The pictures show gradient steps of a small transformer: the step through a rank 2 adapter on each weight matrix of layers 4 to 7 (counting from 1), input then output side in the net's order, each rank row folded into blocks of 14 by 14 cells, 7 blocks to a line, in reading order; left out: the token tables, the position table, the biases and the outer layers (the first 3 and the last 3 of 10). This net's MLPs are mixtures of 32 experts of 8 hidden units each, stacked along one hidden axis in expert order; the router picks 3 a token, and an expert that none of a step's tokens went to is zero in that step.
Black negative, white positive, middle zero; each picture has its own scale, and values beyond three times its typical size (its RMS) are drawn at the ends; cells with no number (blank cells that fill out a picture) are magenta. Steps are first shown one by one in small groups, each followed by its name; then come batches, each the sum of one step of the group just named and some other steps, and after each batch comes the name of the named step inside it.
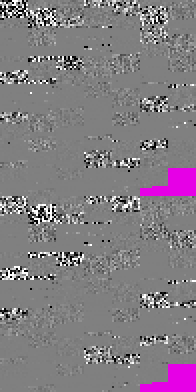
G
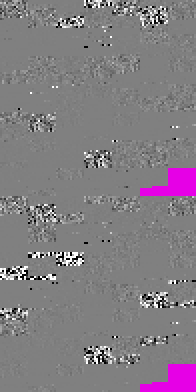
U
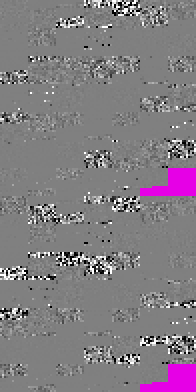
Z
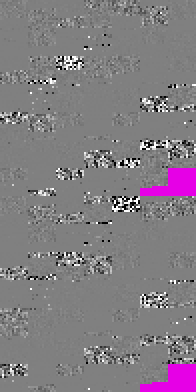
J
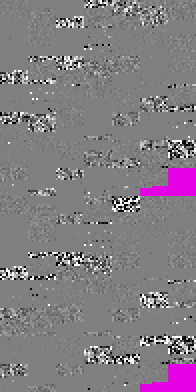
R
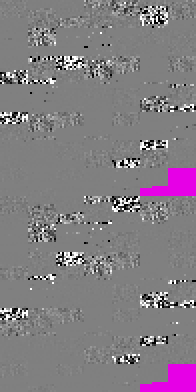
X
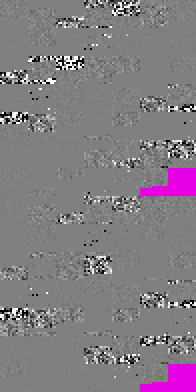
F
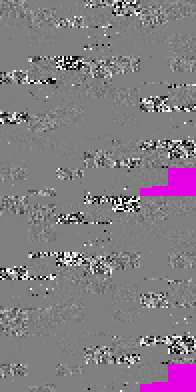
R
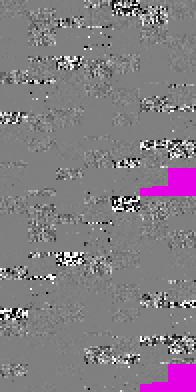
X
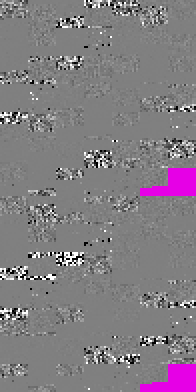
U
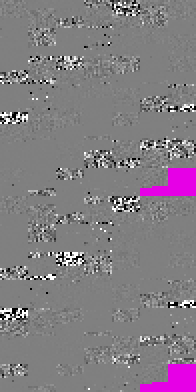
X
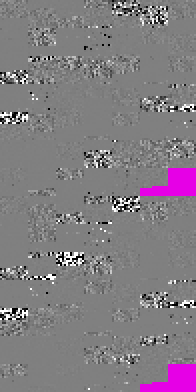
X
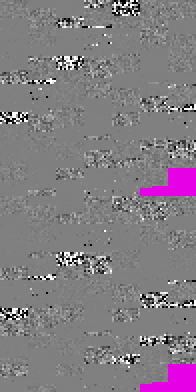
F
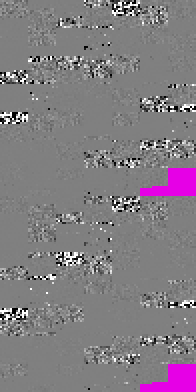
X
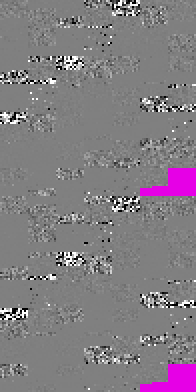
J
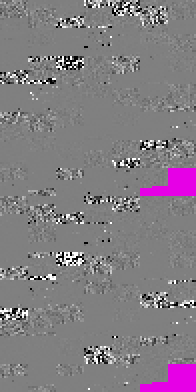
U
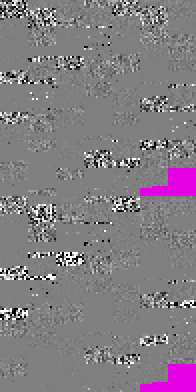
G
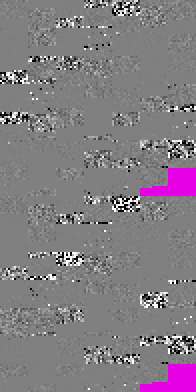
R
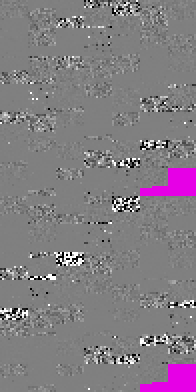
R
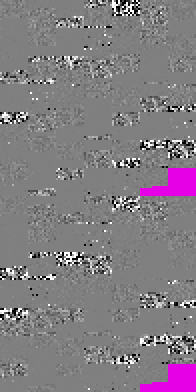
R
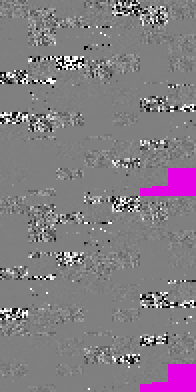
X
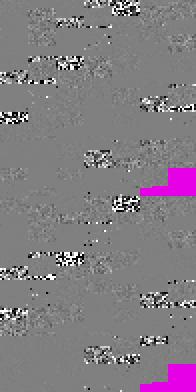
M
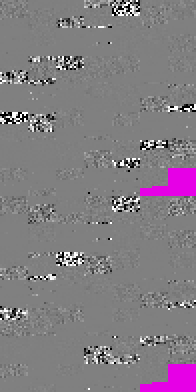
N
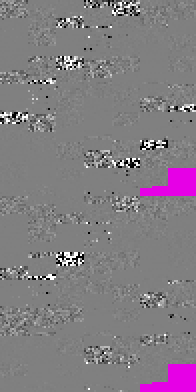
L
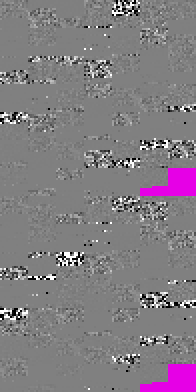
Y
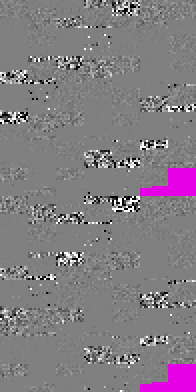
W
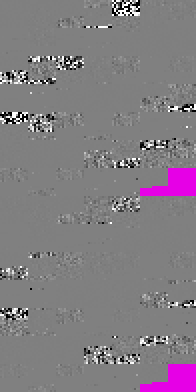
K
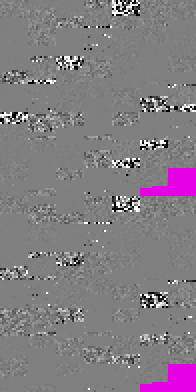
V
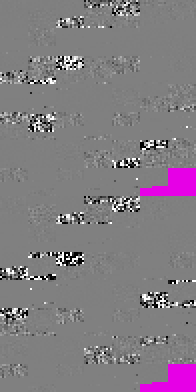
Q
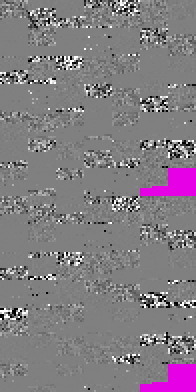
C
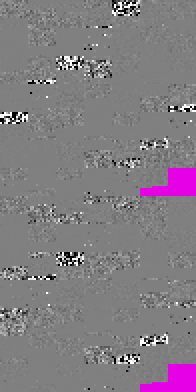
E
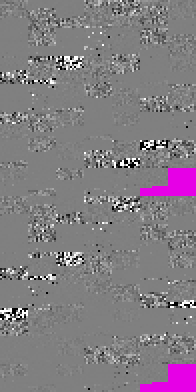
C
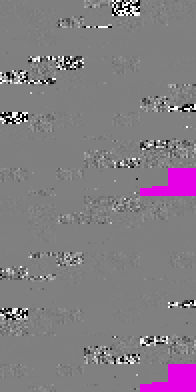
K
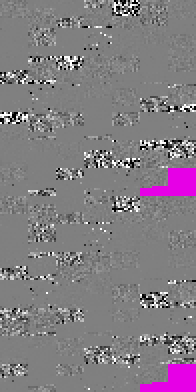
V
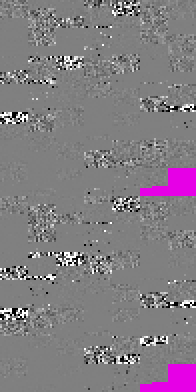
Y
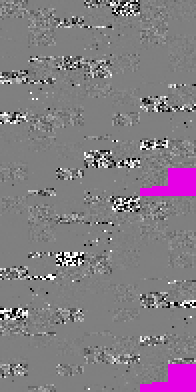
Y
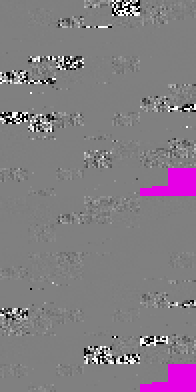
K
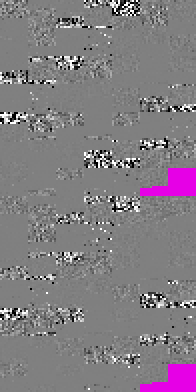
V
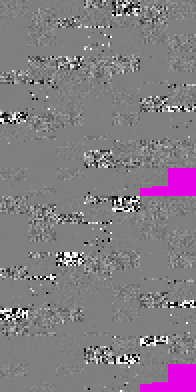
W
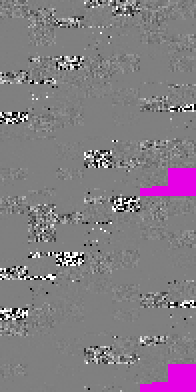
M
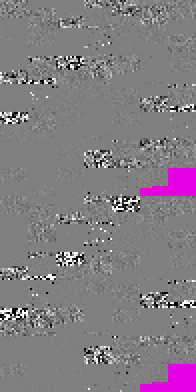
M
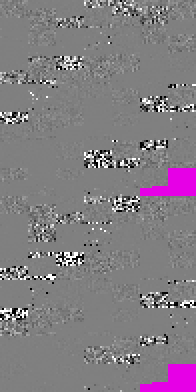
M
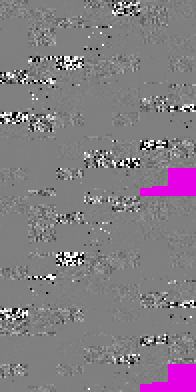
L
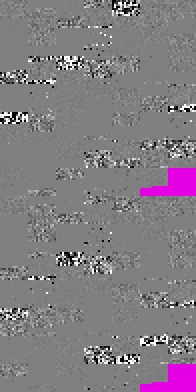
E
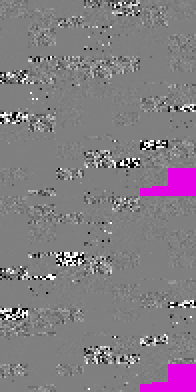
L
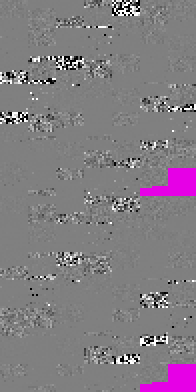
K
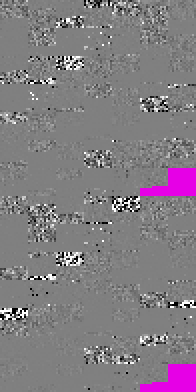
C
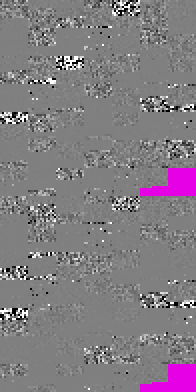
C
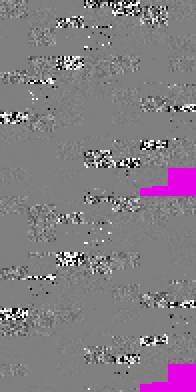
L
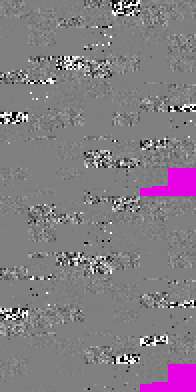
E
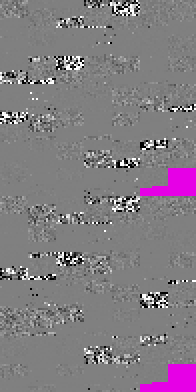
Q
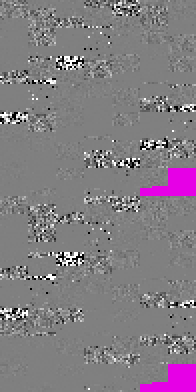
L
